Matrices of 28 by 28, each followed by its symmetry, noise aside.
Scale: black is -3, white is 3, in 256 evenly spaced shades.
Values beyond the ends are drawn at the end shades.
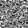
same after a half turn.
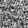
no symmetry.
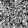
antisymmetric.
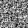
antisymmetric.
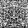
mirrored left to right.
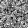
symmetric.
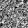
symmetric.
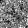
symmetric.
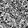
symmetric across the other diagonal.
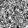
symmetric.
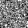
no symmetry.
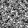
symmetric across the other diagonal.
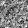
symmetric.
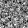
no symmetry.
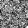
symmetric.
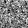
no symmetry.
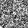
symmetric across the other diagonal.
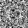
mirrored top to bottom.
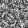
symmetric across the other diagonal.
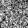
no symmetry.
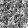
symmetric.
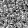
no symmetry.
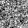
no symmetry.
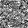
same after a half turn.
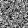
symmetric.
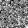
symmetric.
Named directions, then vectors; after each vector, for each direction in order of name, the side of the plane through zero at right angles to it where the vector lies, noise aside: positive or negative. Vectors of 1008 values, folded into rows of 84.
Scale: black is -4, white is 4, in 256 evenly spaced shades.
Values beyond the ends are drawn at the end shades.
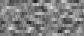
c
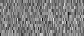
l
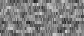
positive, negative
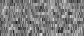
positive, positive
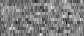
positive, positive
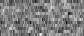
positive, positive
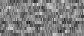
positive, negative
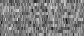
positive, positive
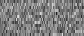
positive, negative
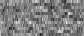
negative, negative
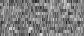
positive, positive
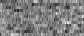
negative, positive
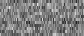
positive, negative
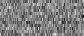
positive, negative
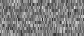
negative, positive
